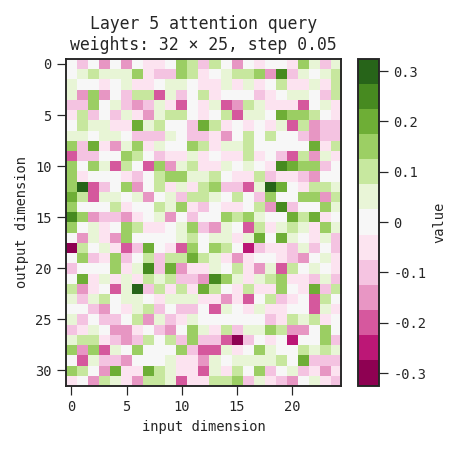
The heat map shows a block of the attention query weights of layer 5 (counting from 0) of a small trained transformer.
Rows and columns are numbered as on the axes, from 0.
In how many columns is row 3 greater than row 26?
12
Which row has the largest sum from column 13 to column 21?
15
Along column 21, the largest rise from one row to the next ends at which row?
5
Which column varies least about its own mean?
24
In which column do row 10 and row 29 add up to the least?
4
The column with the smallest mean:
3
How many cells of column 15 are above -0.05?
17
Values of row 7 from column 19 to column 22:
0 0 -0.1 -0.15
